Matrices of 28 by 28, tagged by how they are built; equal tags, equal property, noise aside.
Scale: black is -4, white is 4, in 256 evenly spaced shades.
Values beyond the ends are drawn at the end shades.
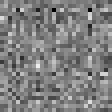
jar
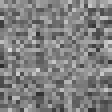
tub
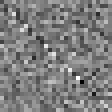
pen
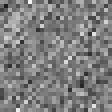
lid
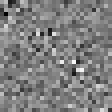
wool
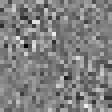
wool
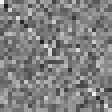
pen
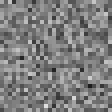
tub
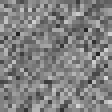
lid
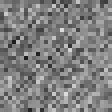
lid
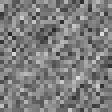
lid
